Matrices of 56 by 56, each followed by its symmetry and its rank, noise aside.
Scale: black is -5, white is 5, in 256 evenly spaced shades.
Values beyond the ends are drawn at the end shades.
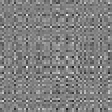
no symmetry, rank two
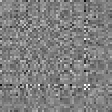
symmetric, rank four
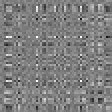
symmetric, rank two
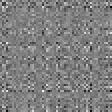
symmetric, rank three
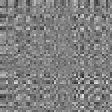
symmetric, rank two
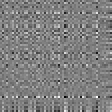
no symmetry, rank two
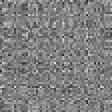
antisymmetric, rank four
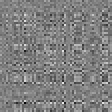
no symmetry, rank two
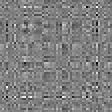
antisymmetric, rank four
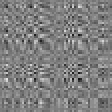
symmetric, rank two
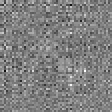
symmetric, rank four
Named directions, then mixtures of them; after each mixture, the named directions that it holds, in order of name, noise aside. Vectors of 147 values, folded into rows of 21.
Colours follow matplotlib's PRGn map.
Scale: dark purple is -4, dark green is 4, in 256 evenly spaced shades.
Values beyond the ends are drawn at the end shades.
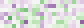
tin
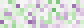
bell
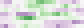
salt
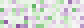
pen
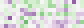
salt, tin.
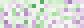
pen, salt.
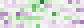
pen, salt, tin.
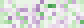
tin.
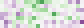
pen, salt, tin.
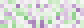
bell.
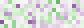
bell.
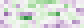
bell, salt.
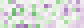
bell, pen, tin.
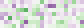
tin.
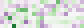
bell, tin.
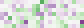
tin.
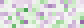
tin.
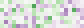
bell, pen.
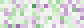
bell, pen.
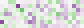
bell.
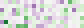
pen.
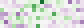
pen, salt, tin.
